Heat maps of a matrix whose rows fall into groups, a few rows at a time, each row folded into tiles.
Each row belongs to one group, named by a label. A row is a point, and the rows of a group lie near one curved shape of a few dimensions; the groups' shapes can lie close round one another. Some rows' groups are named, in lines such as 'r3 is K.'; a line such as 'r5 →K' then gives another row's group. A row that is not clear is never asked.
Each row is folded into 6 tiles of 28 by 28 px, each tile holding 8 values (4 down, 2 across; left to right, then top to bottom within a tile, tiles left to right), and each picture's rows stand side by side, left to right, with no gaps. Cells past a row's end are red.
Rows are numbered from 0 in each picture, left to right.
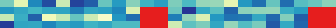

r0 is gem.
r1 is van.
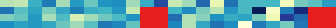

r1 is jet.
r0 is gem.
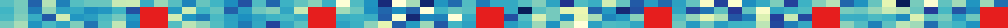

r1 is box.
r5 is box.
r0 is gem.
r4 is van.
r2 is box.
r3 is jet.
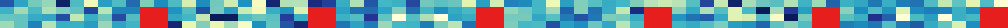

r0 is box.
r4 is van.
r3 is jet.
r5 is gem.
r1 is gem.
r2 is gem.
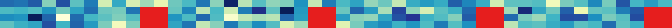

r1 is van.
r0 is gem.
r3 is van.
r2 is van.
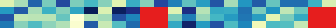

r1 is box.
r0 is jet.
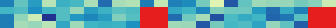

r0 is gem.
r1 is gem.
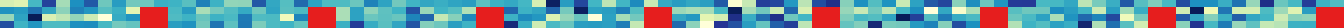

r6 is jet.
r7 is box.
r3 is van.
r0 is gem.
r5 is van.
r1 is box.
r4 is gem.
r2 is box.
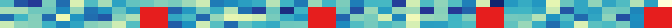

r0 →gem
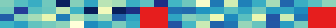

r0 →jet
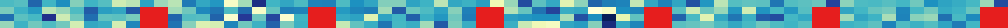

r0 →gem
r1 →box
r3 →box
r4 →gem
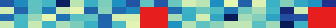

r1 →gem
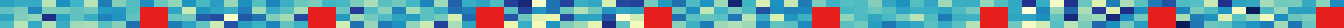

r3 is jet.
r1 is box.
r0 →gem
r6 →box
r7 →van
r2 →van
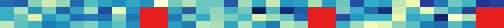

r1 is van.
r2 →box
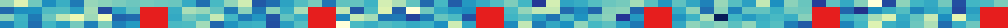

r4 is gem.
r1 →gem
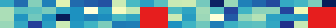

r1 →gem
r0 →van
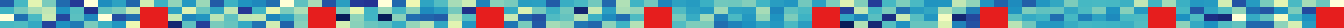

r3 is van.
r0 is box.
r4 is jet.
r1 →van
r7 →gem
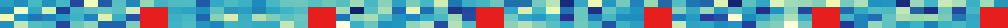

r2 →van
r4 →gem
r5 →van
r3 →box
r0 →box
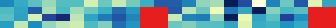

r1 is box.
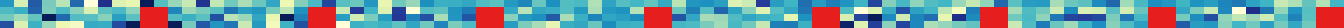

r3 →box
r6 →van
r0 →gem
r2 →van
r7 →van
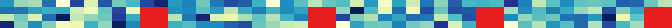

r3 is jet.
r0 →gem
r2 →van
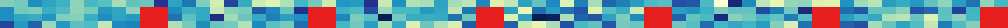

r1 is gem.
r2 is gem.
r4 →gem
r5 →van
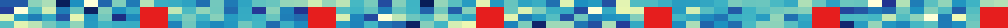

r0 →box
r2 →gem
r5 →van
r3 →van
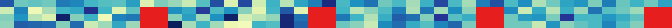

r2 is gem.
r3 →box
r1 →gem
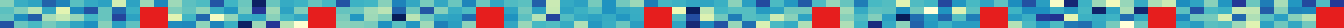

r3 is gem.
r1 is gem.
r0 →van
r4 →box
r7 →jet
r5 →van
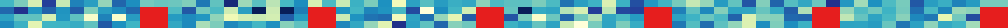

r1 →van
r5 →box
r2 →box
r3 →jet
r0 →van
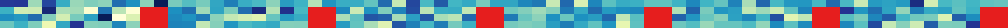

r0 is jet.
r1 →van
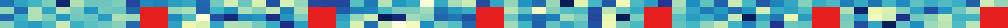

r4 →box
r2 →gem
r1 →gem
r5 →box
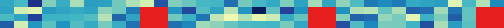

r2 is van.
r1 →van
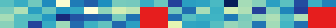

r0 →van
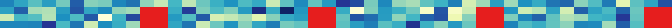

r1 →van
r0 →box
